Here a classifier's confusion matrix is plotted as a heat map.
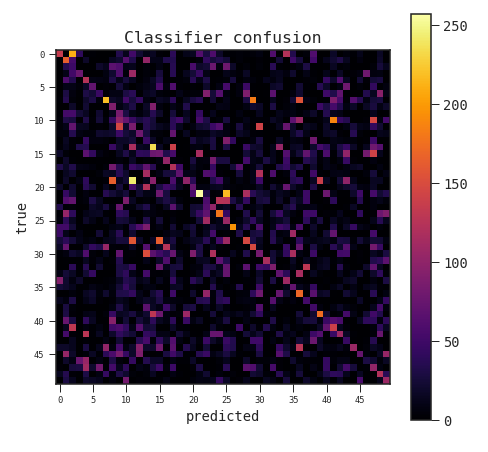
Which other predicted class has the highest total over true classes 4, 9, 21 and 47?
25
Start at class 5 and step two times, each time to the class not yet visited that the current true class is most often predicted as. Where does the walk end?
38
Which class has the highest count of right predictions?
21
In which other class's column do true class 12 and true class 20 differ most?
13
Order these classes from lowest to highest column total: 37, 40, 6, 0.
6, 0, 37, 40
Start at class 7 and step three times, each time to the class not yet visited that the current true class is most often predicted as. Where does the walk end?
23
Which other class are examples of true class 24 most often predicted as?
1
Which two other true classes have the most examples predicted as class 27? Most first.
17, 41
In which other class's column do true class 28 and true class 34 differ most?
15
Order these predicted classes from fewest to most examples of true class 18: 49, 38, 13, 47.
49, 47, 38, 13
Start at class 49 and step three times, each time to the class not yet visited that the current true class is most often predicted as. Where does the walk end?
2
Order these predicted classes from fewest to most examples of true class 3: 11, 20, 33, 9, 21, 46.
33, 20, 21, 9, 46, 11
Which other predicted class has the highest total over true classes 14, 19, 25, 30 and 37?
11
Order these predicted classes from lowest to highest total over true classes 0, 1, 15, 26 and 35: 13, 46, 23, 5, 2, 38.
5, 46, 23, 38, 13, 2
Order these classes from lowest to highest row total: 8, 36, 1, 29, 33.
8, 33, 1, 36, 29
